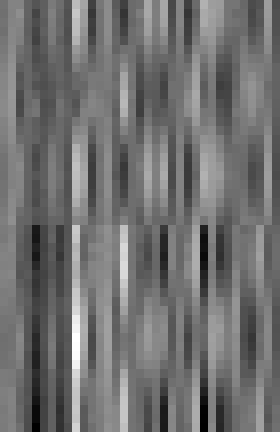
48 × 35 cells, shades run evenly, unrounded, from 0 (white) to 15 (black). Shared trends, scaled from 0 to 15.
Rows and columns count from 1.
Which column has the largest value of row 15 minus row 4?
10
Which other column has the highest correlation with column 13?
30
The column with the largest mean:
5
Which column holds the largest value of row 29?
26
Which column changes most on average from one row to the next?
16
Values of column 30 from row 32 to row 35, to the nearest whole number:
7 7 6 6
